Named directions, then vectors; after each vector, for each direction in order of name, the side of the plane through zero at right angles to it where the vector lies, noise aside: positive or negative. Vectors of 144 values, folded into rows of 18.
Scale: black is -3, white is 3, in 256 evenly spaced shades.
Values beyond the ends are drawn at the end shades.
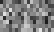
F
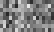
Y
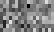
negative, negative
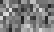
positive, negative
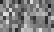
positive, negative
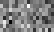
positive, positive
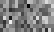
negative, negative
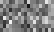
negative, negative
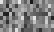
negative, positive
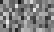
positive, negative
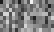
positive, negative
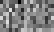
positive, negative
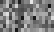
positive, negative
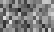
negative, negative
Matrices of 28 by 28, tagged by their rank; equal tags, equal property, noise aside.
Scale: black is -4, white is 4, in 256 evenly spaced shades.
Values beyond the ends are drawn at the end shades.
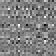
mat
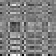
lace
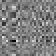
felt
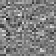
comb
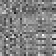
comb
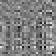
mat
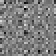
mat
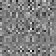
mat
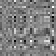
felt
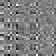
felt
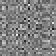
mat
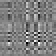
lace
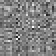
comb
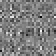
comb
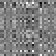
felt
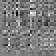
mat
